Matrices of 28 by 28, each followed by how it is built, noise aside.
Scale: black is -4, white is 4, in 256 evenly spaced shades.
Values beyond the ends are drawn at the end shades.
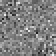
block diagonal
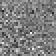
lower triangular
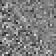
lower triangular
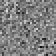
block diagonal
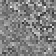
upper triangular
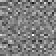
low rank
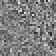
upper triangular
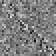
banded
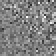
upper triangular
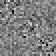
block diagonal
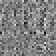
low rank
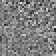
upper triangular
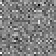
low rank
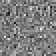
low rank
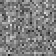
blocks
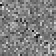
banded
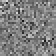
block diagonal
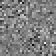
block diagonal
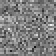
blocks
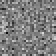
low rank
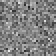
blocks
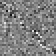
banded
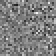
upper triangular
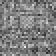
blocks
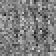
blocks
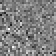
lower triangular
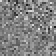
upper triangular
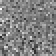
lower triangular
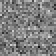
blocks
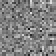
low rank
